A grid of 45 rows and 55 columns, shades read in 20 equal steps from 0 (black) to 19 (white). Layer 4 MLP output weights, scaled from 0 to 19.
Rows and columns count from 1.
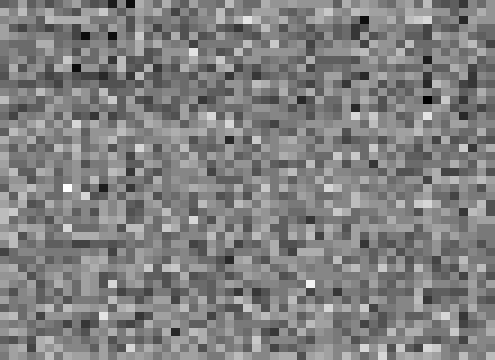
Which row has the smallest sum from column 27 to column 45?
37
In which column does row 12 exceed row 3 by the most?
41
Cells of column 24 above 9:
23
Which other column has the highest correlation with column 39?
36
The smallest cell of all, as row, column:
13, 48
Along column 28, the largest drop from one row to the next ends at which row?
4
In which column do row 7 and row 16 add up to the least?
46
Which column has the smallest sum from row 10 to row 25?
53
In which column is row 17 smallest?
39
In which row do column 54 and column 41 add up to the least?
31
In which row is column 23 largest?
26
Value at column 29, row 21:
7
